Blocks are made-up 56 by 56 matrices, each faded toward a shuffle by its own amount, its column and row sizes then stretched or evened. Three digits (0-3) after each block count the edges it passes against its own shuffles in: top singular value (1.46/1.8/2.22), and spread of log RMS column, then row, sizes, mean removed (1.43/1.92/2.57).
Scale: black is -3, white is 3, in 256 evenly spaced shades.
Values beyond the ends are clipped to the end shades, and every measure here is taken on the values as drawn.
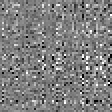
2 3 2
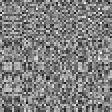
3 1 0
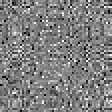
3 1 0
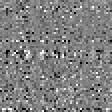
1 2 3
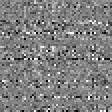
0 1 3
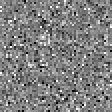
1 0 0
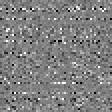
2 1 3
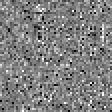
1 1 0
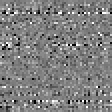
2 0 3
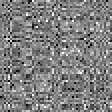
3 1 0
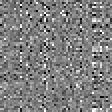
3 3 1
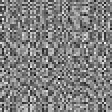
3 3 0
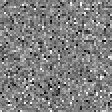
0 0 0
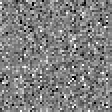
0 2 0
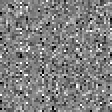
2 2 0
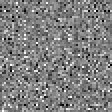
1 1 2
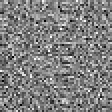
2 0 0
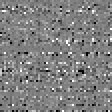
0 1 3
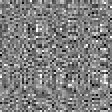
3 1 1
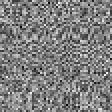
3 0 0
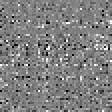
0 2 3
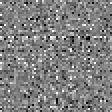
2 1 2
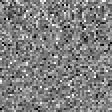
1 0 0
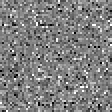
0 0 1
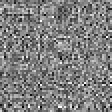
2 1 1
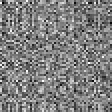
3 1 1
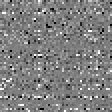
2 1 3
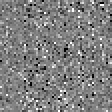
0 2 0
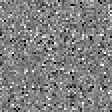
0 1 1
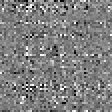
1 2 3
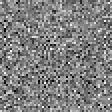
2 1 1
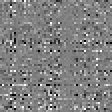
0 3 3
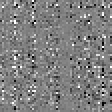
0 3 2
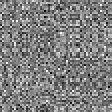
3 1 0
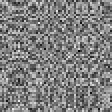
3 1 0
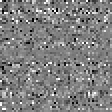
1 1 3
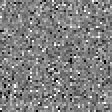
0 1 0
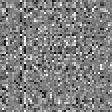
3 3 0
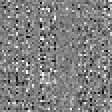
1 3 0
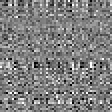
3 2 3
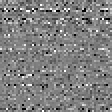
2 0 3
